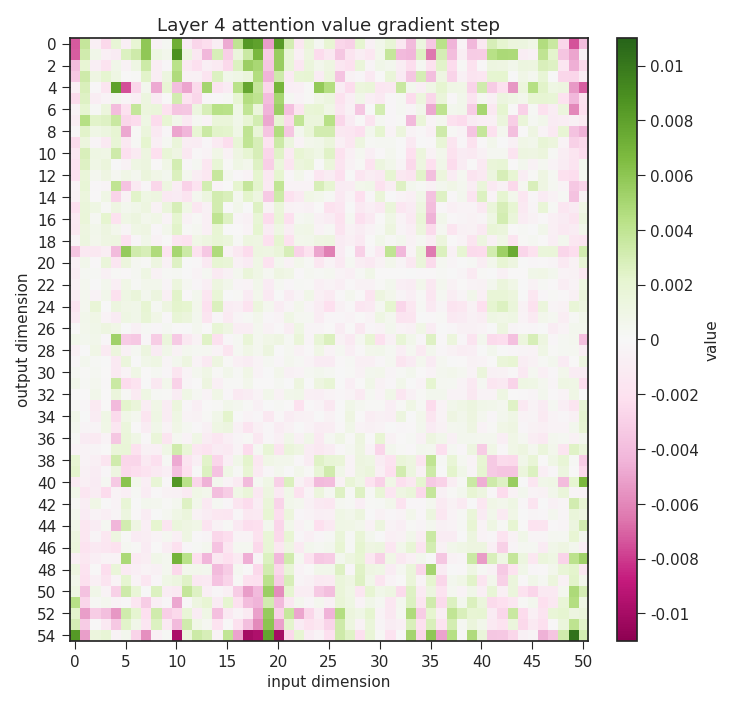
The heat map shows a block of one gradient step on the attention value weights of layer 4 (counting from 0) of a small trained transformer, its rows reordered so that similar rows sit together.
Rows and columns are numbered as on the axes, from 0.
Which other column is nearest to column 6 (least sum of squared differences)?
8
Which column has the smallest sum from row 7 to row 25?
35
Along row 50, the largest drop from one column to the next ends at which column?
20
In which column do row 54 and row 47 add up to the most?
49
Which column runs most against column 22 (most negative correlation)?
38
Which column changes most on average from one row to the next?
10
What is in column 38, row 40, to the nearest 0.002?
0
